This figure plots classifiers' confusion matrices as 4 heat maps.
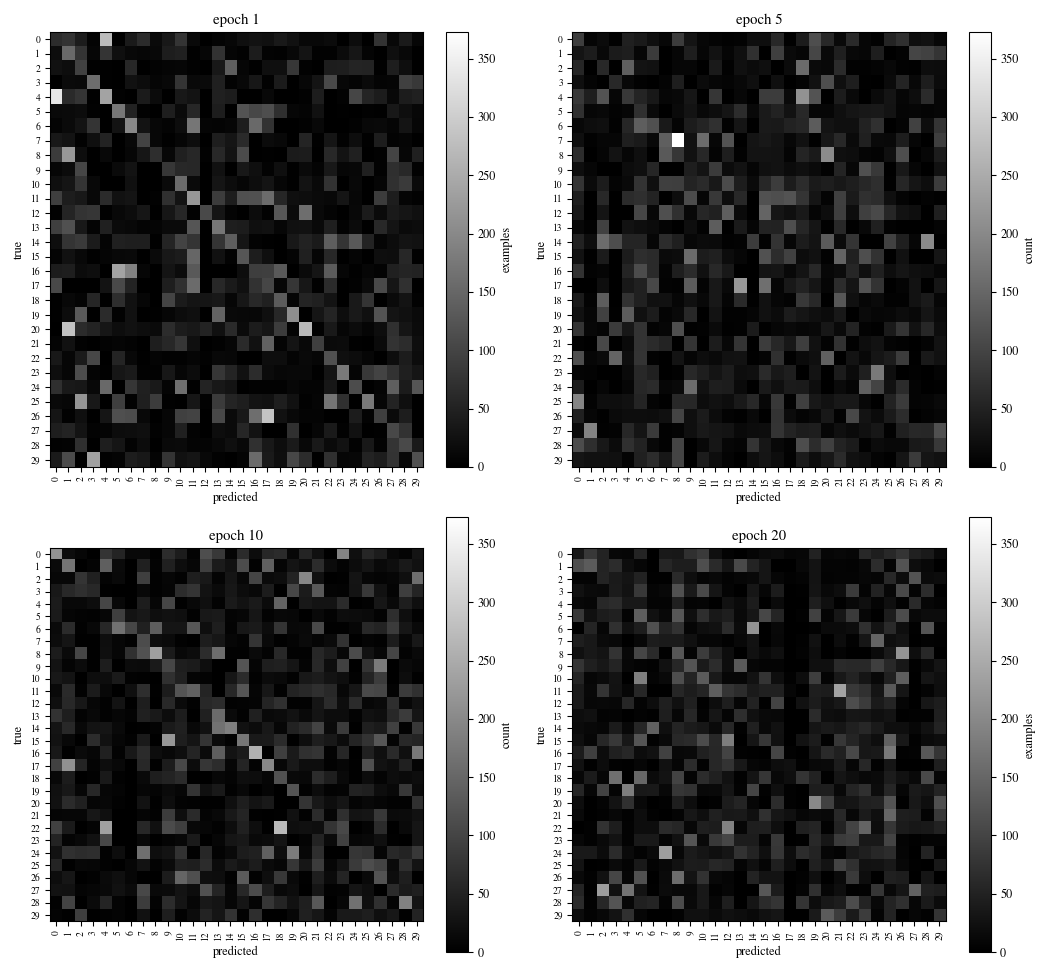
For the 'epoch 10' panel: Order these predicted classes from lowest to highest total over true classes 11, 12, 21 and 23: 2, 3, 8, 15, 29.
8, 2, 3, 29, 15
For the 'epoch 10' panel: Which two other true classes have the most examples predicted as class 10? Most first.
26, 11
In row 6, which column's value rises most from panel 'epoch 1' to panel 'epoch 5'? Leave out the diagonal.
19
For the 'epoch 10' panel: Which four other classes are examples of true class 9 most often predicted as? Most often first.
26, 15, 23, 25
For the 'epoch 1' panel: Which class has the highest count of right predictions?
20
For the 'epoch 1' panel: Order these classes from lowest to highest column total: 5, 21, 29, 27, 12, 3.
12, 21, 29, 3, 5, 27
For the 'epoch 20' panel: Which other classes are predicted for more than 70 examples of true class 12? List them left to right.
16, 22, 23
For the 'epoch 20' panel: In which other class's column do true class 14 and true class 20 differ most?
19
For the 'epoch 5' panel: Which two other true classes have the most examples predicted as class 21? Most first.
15, 18
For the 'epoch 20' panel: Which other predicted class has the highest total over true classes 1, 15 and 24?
7
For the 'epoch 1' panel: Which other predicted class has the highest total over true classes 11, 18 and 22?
17
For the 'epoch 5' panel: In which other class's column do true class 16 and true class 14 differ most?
28
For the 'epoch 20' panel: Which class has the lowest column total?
17
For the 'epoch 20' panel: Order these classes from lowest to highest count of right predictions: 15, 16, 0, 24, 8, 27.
0, 24, 15, 16, 8, 27
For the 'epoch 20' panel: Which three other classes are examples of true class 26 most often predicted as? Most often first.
8, 5, 3
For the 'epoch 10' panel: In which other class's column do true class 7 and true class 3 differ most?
21
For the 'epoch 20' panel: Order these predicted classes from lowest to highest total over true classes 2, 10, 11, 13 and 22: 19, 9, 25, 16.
16, 9, 19, 25
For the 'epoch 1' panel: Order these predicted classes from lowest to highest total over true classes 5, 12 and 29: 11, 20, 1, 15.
11, 15, 1, 20
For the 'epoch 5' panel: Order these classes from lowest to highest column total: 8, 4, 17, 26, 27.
27, 17, 26, 4, 8
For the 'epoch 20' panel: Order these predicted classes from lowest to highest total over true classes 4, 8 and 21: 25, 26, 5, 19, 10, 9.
9, 19, 10, 5, 25, 26
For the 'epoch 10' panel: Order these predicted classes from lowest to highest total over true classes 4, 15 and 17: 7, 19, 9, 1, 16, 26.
19, 16, 7, 26, 1, 9
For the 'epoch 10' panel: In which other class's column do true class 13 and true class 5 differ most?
28
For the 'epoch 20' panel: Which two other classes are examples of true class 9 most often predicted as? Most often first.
13, 24
